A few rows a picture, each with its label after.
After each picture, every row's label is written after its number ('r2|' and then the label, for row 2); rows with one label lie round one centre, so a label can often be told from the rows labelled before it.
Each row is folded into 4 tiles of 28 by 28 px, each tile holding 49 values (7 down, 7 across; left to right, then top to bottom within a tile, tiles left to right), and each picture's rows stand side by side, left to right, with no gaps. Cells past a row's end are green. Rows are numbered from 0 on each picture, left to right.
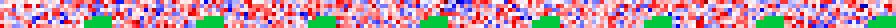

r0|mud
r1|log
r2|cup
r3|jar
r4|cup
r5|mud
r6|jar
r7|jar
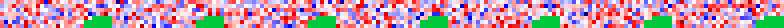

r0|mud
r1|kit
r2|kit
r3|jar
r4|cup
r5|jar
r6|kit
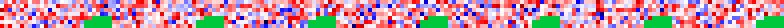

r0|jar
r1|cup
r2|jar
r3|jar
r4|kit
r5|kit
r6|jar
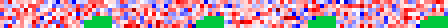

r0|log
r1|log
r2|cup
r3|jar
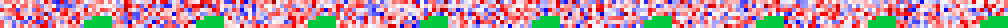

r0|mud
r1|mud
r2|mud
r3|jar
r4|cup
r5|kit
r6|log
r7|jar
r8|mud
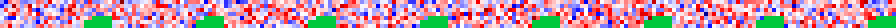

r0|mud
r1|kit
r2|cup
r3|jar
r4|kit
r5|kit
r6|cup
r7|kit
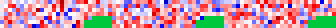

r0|kit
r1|cup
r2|cup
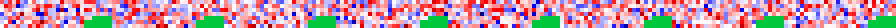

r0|kit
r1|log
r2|jar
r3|mud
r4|jar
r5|kit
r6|mud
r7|mud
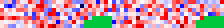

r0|log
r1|jar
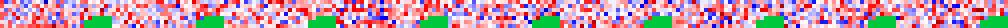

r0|log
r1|cup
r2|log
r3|log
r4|kit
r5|log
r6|kit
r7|mud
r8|mud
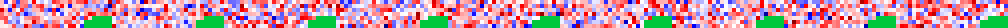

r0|jar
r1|jar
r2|log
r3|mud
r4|jar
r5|mud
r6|mud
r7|kit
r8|jar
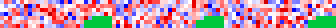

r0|cup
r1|cup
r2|log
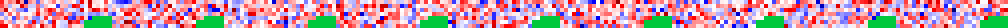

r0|mud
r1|cup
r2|log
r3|kit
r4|log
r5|kit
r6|kit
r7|mud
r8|jar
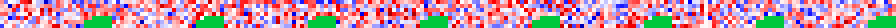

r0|log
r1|kit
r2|cup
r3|jar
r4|jar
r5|mud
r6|kit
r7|jar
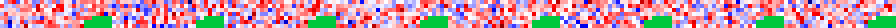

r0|log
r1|cup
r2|kit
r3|mud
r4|log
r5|mud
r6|log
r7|kit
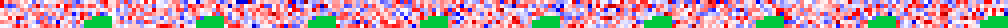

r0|log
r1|log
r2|cup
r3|log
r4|cup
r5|jar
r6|jar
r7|cup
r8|mud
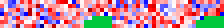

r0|log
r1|mud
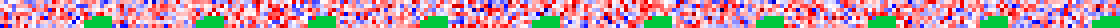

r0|kit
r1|kit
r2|jar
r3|kit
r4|jar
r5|mud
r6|kit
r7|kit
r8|jar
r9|mud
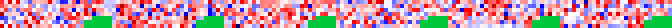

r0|mud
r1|jar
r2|mud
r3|cup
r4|kit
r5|mud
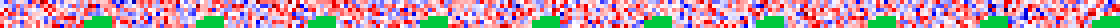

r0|cup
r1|cup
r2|cup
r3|log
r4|jar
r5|log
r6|log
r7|kit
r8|cup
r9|mud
